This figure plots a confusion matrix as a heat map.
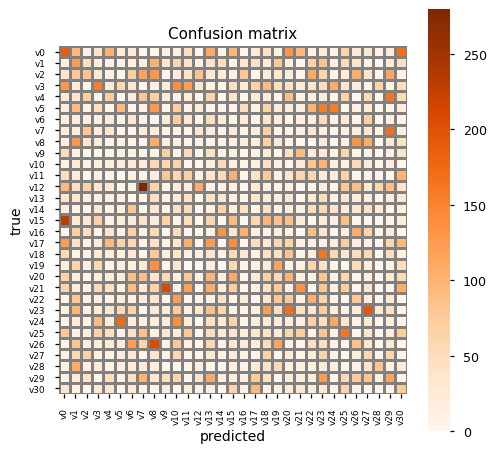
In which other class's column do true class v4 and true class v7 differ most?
v20
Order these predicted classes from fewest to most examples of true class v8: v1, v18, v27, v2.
v2, v18, v27, v1
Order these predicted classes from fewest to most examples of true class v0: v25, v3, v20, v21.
v3, v25, v21, v20
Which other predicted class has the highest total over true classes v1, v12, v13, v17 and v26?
v8
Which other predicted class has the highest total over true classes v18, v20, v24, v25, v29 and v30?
v23
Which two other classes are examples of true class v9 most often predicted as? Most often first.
v21, v25
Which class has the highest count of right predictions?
v0
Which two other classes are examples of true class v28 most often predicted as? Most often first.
v1, v19
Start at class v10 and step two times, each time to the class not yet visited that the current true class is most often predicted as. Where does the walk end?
v27
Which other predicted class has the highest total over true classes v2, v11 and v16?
v22
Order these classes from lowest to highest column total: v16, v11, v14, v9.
v16, v14, v9, v11
